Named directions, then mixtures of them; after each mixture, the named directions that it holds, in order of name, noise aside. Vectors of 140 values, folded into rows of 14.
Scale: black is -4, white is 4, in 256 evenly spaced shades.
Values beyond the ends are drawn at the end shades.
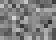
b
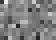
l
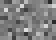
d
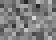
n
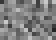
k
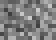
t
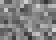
d, k, n.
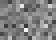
d, n, t.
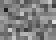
d, t.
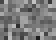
d, l.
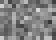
b, t.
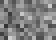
l, n, t.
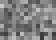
b, t.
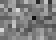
k, n.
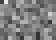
b, l, n.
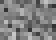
d, k, t.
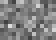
k, l.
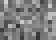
k, l, n.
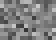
k, n.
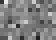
l.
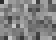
k, l.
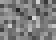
k, n, t.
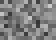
d, l, t.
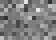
b, d, t.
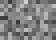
b, d, t.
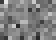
l.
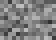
b, d, n.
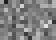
b, d, l.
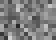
d, l, t.
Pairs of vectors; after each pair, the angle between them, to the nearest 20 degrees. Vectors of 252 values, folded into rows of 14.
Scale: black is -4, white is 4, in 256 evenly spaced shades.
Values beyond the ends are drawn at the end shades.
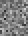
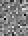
60 degrees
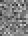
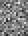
100 degrees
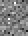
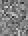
80 degrees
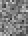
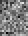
120 degrees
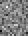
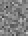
140 degrees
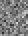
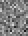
120 degrees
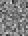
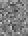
100 degrees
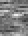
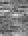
20 degrees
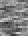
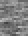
20 degrees
